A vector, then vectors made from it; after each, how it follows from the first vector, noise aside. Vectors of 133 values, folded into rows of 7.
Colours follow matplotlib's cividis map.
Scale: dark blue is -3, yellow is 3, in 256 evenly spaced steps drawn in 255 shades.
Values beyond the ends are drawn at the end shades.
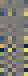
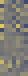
reversed, shrunk.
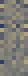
reversed, negated, shrunk.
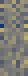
reversed, negated, shrunk.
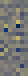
wrapped around, partly zeroed.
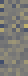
reversed, negated, shrunk.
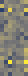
wrapped around, partly zeroed.
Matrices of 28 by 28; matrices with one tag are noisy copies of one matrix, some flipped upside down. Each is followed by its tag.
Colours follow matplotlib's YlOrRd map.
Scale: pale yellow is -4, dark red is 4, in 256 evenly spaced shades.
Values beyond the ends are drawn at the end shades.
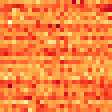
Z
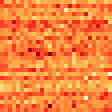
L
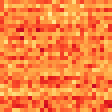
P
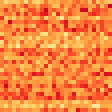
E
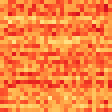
P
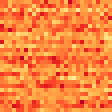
Z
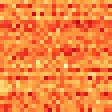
L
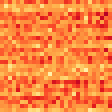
E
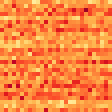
E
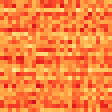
Z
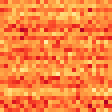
P
